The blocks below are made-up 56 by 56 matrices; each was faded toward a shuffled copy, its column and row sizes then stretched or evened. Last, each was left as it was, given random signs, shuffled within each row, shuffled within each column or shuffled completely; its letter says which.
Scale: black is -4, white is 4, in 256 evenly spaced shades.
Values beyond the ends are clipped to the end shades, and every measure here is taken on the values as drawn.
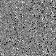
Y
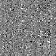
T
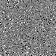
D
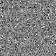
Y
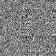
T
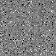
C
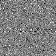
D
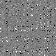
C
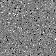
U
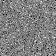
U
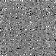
C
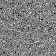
D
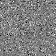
D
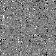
C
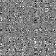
T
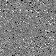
D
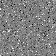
U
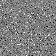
D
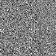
C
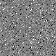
Y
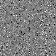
Y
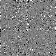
C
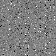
Y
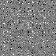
T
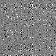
T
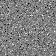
U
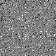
C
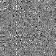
T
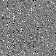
Y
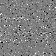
D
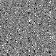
Y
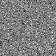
Y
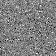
U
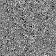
Y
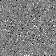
D
